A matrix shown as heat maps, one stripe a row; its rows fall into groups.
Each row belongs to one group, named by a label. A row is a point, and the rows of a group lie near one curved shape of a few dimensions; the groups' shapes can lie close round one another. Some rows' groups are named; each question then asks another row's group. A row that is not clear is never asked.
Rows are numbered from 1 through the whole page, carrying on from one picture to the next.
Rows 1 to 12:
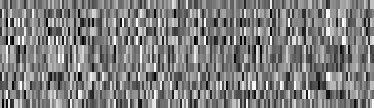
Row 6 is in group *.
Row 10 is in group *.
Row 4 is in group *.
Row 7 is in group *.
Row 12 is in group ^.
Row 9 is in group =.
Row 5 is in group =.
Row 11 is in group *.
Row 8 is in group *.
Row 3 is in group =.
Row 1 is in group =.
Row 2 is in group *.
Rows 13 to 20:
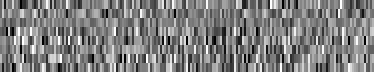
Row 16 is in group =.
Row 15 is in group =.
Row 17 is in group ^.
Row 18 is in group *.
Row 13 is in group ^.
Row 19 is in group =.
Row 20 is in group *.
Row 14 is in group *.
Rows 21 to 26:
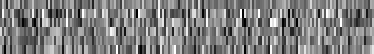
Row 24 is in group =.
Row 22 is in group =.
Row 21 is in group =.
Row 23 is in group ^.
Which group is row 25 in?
^
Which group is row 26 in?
=
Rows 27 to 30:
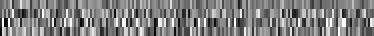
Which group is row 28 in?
=
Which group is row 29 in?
=
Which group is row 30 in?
*
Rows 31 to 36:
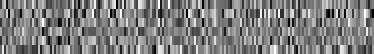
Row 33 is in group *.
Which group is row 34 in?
^
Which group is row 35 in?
*
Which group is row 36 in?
^
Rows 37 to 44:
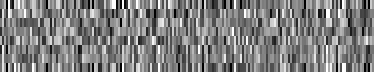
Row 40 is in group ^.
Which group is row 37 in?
=
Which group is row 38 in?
*
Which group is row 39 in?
^
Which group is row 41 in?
^
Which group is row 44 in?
=
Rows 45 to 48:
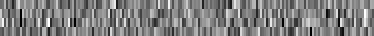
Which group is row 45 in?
=
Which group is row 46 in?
^
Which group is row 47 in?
^
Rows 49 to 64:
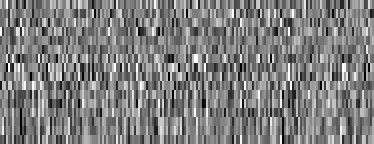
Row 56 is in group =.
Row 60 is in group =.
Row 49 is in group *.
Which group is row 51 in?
*
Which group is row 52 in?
^
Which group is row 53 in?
=
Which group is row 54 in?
^
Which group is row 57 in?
^
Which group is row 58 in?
*
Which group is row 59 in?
=
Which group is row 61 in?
*
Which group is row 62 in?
^
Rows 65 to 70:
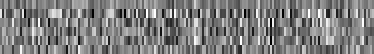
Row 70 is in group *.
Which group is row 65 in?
*
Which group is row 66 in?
=
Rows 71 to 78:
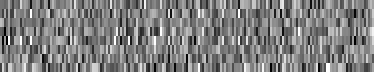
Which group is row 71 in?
*
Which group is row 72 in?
^
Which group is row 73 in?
^
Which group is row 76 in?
*
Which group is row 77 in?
^
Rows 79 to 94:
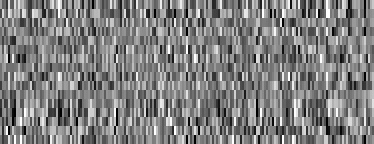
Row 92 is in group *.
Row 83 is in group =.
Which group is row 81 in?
=
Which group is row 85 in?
*
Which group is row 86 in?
=
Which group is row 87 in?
^
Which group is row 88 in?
^
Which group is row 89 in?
=
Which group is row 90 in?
=
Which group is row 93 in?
*
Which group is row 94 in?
^
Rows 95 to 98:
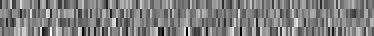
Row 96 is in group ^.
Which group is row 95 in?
*
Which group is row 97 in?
=
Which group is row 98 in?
^
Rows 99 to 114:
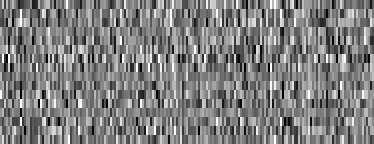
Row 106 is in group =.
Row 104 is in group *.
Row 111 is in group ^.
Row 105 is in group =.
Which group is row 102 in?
^
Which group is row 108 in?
^
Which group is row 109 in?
^
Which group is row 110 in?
*
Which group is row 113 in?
=
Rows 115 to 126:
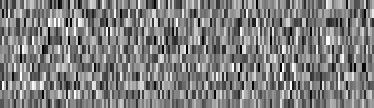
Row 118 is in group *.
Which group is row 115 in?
=
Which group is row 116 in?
^
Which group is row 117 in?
*
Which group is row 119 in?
*
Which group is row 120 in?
^
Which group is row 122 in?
^
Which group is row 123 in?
*
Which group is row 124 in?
*
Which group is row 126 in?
*
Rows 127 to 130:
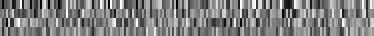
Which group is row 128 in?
=
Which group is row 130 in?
*
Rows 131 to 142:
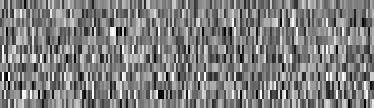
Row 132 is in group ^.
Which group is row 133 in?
^
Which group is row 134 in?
=
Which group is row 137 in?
*
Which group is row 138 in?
=
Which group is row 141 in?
^
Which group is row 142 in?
^
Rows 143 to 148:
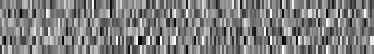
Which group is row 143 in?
^
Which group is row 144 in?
^
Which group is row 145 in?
*
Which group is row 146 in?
*
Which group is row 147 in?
=
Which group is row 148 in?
*
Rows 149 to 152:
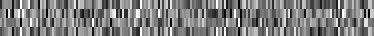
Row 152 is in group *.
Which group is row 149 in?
*
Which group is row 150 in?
=
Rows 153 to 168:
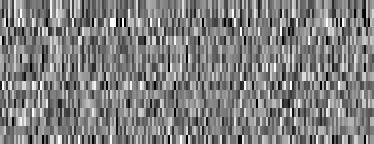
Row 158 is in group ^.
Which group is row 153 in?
^
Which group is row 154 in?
^
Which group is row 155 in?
=
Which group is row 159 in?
^
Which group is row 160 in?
^
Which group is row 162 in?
*
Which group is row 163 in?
*
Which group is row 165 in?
*
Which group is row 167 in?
=
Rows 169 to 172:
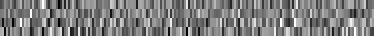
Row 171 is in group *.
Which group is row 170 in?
^
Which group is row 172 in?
^
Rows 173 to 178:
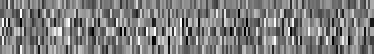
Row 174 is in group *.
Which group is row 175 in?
^
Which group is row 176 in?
=
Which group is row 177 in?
^
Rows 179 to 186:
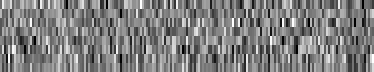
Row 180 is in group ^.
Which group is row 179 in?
*
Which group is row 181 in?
^
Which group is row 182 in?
*
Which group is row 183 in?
^
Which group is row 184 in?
=
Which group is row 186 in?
^
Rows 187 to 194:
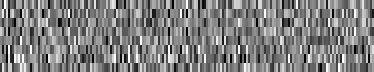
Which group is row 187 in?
=
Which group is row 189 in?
=
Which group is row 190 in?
^
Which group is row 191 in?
*
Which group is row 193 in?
=
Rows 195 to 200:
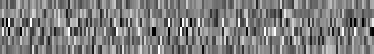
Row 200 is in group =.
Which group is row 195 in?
=
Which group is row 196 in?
*
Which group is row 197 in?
^
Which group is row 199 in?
*
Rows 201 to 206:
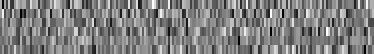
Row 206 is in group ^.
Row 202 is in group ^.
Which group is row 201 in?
^
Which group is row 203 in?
^
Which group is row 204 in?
*
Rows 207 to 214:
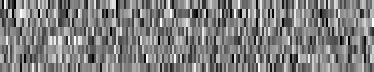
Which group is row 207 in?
=
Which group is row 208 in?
*
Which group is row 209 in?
=
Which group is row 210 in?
^
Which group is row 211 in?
*
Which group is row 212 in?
^
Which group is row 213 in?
=
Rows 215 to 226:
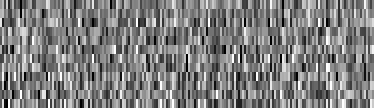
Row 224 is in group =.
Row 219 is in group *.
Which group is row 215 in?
^
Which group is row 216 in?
^
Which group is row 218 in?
*
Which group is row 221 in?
^
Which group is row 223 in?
=
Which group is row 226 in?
=
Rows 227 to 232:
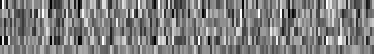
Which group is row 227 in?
=
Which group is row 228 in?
=
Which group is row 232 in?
*
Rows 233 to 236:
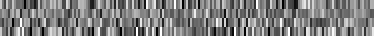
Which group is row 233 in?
=
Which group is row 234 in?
*
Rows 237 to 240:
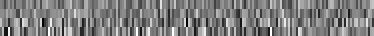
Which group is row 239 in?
^
